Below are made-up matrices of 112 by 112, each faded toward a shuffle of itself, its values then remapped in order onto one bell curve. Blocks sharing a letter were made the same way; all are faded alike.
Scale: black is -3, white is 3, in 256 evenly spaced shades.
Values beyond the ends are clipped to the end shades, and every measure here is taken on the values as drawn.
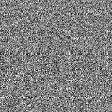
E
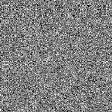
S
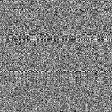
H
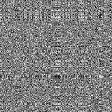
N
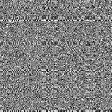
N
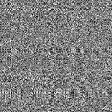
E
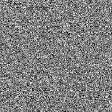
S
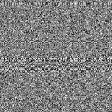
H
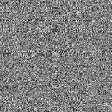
H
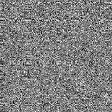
S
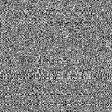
H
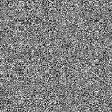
E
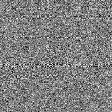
S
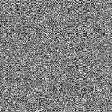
H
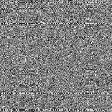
H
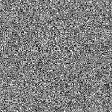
S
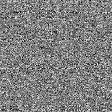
S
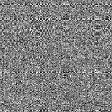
N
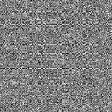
N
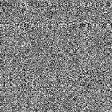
E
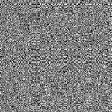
N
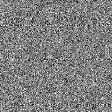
S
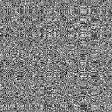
N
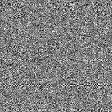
E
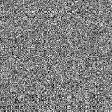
E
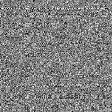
S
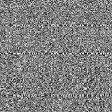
H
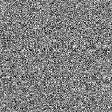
E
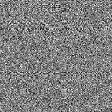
E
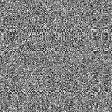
H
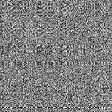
H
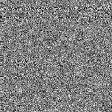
S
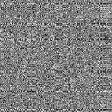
N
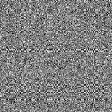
N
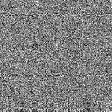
E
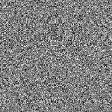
E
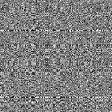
N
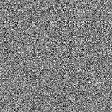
E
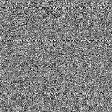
S
